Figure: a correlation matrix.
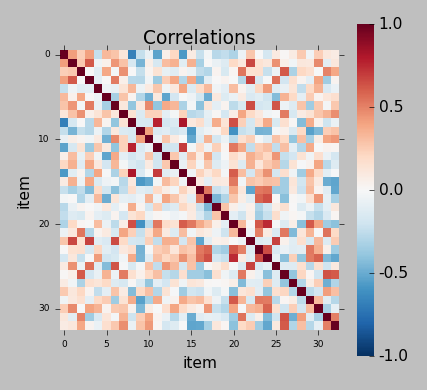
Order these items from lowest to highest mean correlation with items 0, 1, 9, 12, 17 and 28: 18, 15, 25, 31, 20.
18, 20, 15, 31, 25
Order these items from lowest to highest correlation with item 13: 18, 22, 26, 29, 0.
26, 18, 29, 0, 22
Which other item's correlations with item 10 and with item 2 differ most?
5
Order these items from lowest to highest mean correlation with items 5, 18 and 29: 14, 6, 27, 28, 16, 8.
6, 28, 16, 27, 14, 8
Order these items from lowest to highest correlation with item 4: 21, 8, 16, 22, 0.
0, 22, 21, 16, 8
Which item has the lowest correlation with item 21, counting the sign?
27
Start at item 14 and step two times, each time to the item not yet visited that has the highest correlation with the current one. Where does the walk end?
11
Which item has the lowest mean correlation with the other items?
9
